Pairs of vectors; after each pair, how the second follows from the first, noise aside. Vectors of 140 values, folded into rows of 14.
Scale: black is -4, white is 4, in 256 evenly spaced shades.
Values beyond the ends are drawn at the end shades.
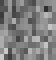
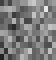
sign-scrambled.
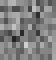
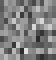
reversed, negated.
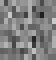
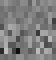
wrapped around, partly zeroed.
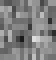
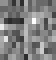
reversed, negated.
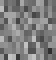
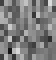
wrapped around, negated.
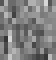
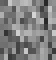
reversed, negated.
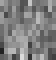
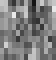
reversed, negated.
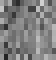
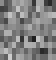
shuffled.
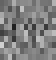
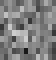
shuffled.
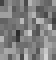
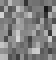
wrapped around.
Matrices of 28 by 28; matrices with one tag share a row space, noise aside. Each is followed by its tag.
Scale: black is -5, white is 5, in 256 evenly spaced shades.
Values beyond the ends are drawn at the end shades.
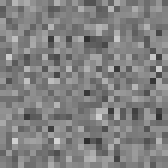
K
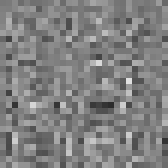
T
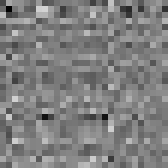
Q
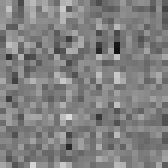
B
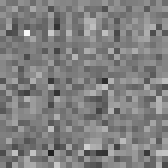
K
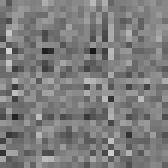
Q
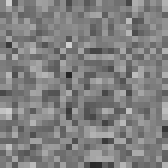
T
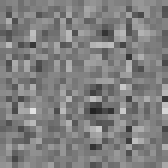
T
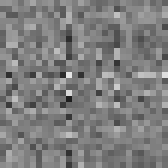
B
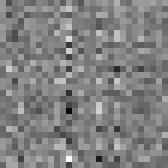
B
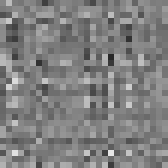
Q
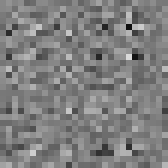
T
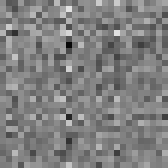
B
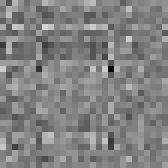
Q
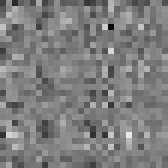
Q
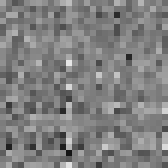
B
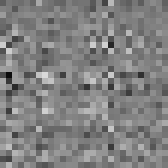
Q
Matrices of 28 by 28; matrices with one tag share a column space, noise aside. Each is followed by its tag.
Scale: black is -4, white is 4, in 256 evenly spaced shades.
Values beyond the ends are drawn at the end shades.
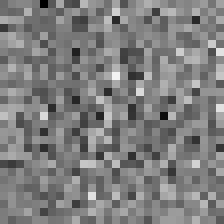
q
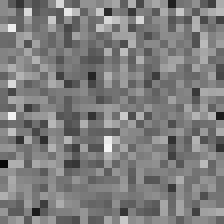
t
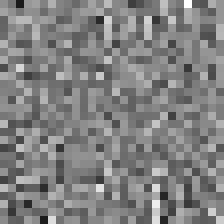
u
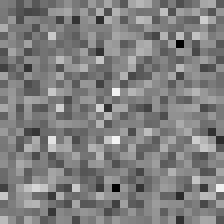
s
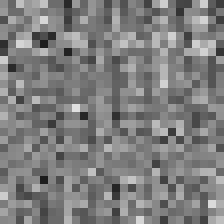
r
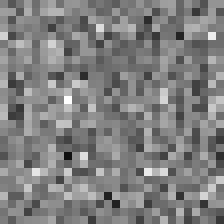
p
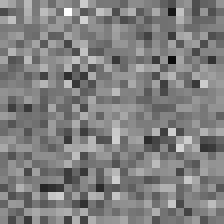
s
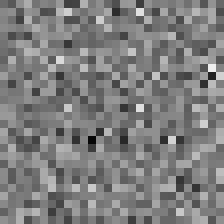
s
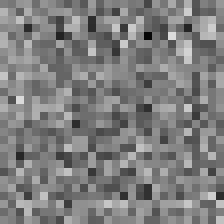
p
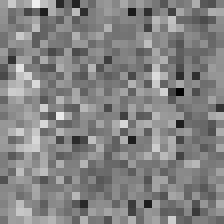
t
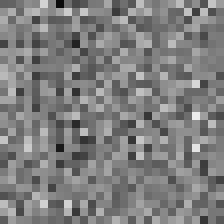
t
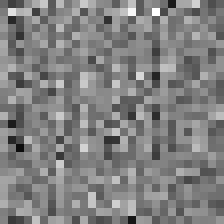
t
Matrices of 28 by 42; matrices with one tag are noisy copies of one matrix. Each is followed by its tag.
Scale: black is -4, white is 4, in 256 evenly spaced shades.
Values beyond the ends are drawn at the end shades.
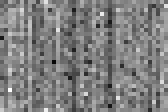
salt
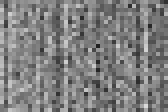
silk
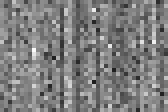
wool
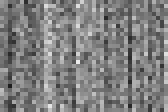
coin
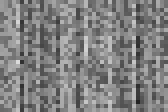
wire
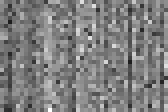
coin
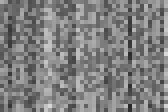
coin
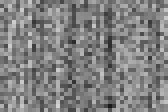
salt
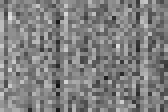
silk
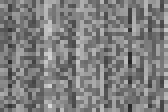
coin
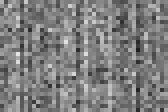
wire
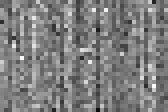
wool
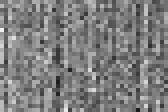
silk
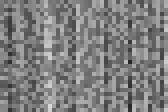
coin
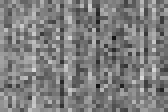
wool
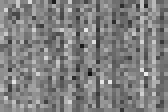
wool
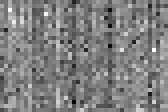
salt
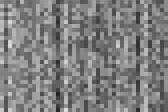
silk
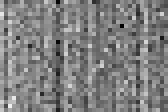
silk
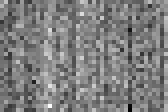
coin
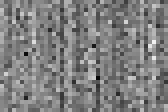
wool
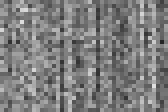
wool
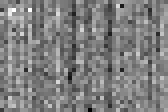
salt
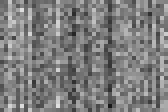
salt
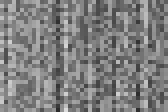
silk
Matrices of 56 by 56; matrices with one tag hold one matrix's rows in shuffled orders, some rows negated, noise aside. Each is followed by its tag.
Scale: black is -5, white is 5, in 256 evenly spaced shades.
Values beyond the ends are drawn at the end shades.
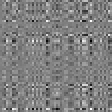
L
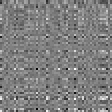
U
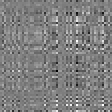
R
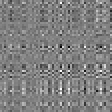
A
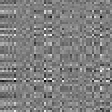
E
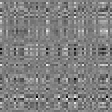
U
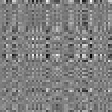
L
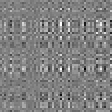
A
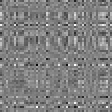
U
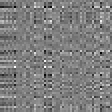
E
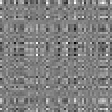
U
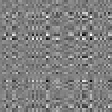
L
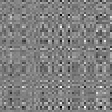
A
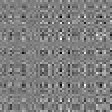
A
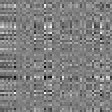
E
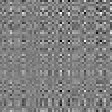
A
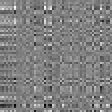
E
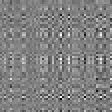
A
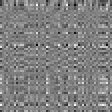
U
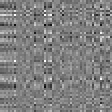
E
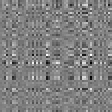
L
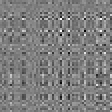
A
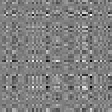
L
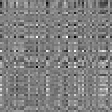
U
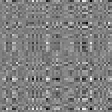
L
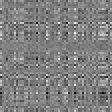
U
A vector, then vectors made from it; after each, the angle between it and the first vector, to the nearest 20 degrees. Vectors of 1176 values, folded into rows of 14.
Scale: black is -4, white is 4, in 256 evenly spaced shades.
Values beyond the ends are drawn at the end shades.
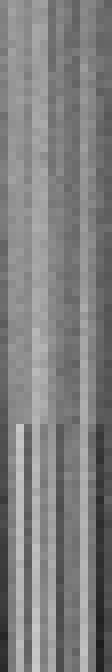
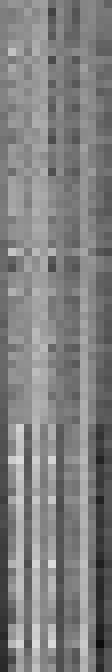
20 degrees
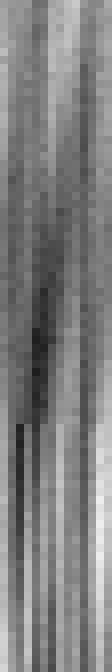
140 degrees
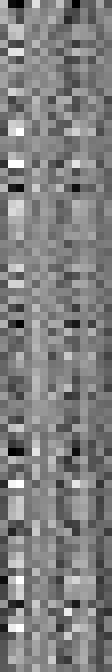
60 degrees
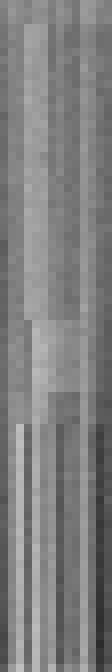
20 degrees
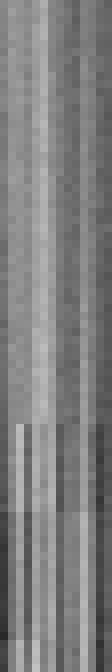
20 degrees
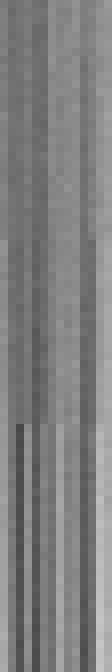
160 degrees
